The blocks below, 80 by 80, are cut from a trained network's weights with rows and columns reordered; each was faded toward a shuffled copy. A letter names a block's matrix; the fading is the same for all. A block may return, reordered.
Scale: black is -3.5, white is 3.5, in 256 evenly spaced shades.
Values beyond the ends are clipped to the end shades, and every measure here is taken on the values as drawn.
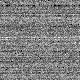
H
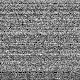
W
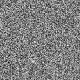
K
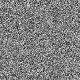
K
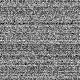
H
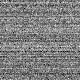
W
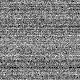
W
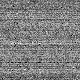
H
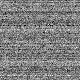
H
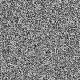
K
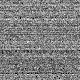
H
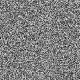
K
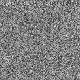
K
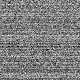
W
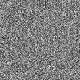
K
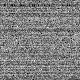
H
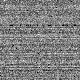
H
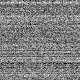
H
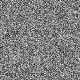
K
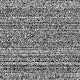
W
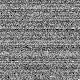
W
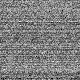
H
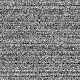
H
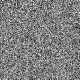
K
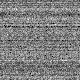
W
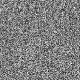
K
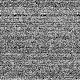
H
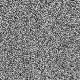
K
